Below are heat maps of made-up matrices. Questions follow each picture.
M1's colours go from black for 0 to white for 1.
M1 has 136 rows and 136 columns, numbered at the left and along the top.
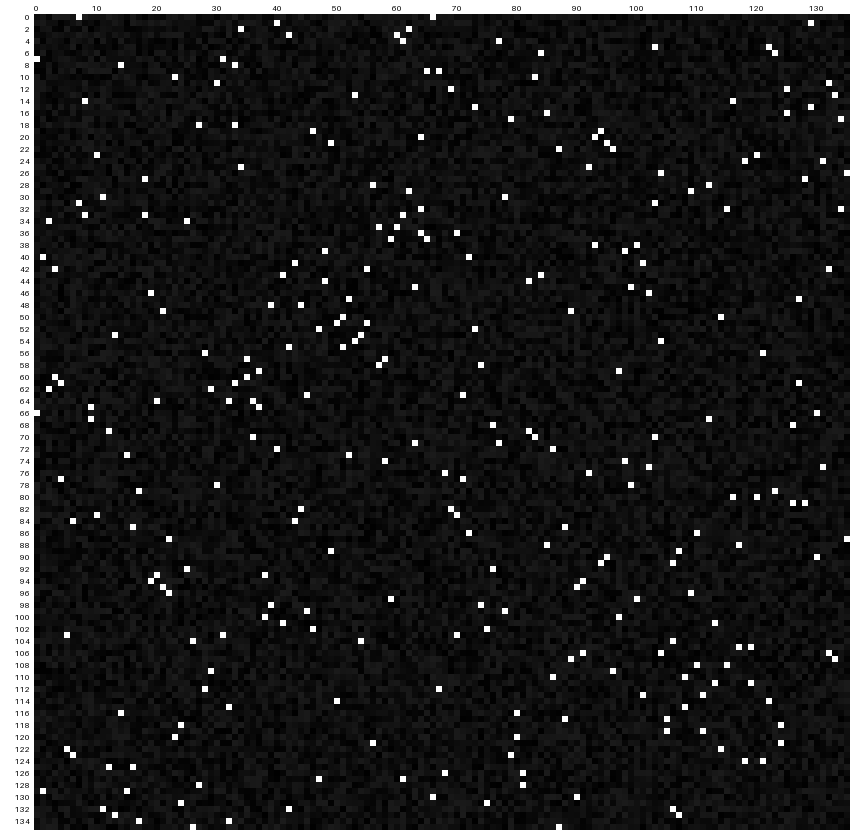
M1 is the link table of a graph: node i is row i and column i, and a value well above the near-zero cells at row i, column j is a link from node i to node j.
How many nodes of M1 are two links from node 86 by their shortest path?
2
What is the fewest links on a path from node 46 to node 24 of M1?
4
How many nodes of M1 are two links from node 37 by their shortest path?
2
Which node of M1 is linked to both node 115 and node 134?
node 32
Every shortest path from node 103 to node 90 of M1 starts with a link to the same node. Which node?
node 31
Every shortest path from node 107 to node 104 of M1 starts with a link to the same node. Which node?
node 133
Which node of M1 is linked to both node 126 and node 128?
node 81
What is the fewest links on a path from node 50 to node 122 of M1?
2
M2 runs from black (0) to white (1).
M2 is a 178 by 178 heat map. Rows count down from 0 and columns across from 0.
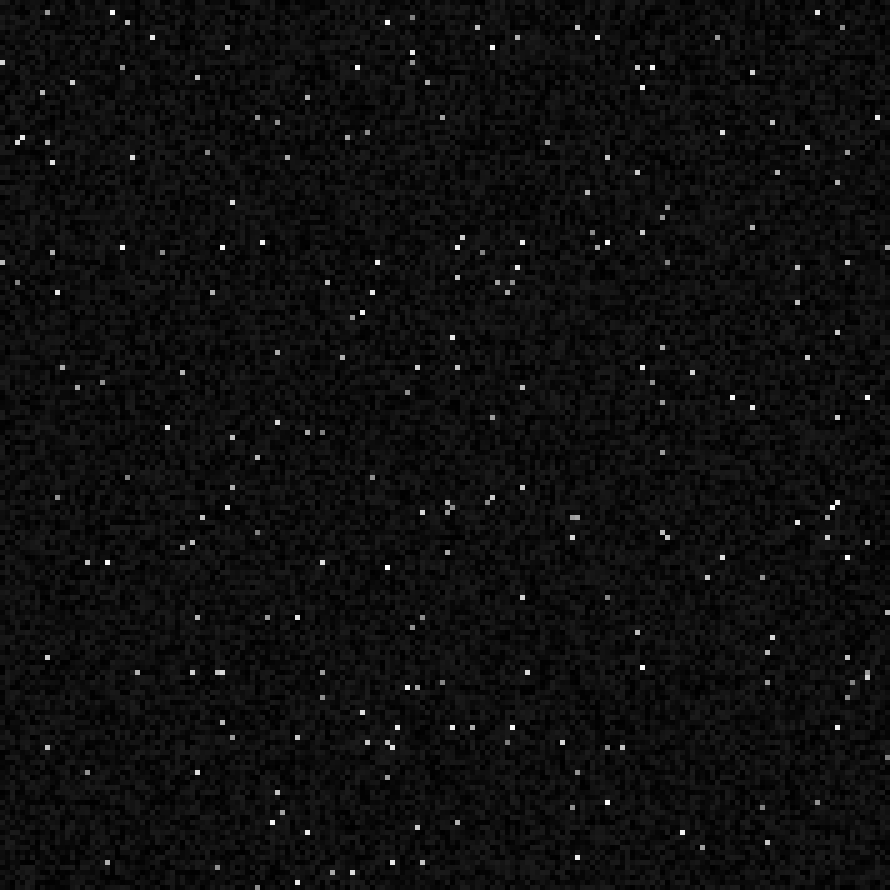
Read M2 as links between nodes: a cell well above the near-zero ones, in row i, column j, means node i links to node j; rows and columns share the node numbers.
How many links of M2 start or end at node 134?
7
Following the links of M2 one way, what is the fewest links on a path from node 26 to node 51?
3
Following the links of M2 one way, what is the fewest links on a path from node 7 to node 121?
2
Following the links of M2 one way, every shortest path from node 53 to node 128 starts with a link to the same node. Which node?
node 103
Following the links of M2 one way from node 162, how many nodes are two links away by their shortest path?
4
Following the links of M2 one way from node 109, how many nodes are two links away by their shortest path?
1
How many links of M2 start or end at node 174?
2
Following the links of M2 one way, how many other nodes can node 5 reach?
11
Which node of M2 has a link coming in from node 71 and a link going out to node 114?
node 161
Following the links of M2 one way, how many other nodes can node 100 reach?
8
